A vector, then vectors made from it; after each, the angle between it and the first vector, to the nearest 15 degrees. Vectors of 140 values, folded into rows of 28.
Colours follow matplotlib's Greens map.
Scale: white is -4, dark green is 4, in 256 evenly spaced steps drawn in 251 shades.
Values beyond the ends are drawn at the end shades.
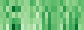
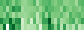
45 degrees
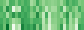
165 degrees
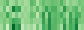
15 degrees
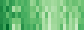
135 degrees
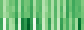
105 degrees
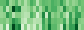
15 degrees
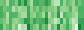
120 degrees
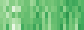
135 degrees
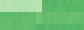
90 degrees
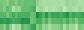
120 degrees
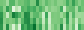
150 degrees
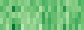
30 degrees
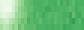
90 degrees
